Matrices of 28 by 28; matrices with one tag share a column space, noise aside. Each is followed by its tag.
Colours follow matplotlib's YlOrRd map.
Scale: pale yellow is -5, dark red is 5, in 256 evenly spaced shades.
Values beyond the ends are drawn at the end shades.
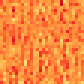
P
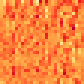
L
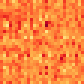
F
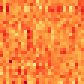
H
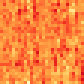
P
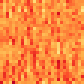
P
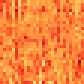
P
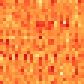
F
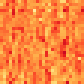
P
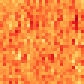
F
